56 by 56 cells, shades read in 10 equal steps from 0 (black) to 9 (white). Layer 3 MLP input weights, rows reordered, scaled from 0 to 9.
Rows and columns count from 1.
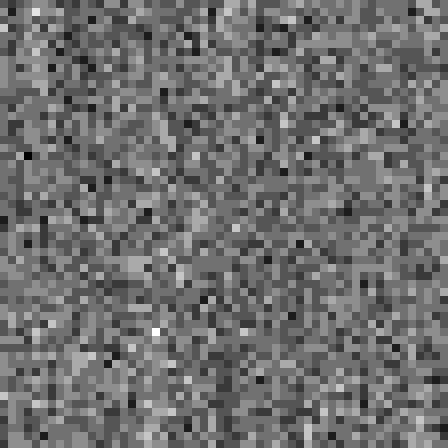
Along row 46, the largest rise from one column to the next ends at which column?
15
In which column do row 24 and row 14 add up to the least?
12
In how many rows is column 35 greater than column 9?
21
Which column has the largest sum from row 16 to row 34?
54
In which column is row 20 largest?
25
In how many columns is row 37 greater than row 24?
21
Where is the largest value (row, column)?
42, 20
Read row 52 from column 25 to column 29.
3 3 5 3 3
